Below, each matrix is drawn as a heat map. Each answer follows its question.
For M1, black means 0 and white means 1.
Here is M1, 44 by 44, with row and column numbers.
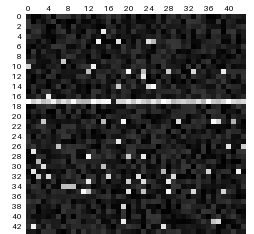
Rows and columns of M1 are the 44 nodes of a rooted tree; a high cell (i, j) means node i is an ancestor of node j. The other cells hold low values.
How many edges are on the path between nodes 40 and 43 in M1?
2
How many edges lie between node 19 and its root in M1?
4
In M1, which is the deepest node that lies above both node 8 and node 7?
34
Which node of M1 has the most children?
17
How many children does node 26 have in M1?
3
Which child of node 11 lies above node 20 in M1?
33
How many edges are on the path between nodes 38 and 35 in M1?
4
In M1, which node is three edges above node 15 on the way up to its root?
21
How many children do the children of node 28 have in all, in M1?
1
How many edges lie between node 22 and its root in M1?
2
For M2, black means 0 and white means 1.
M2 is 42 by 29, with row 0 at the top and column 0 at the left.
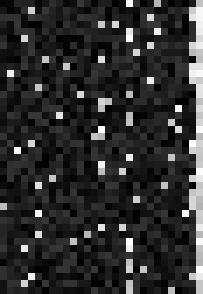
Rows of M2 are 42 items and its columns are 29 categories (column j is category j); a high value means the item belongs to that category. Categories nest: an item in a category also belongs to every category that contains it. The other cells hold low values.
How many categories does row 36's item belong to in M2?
1
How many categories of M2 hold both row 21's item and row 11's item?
2
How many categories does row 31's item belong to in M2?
1
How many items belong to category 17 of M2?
2
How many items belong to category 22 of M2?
2
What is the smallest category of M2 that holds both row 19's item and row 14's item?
14
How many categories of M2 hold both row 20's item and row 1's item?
3
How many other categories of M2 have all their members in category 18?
7
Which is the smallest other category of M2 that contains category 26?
5
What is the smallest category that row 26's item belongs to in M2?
23
